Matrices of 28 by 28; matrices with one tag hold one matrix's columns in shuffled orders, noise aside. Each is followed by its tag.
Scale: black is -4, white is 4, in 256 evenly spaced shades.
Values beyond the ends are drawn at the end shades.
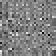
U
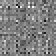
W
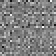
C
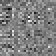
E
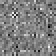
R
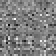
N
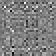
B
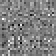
N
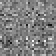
N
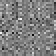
U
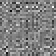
B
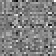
C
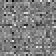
C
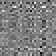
B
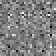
R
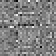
C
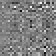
B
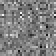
R
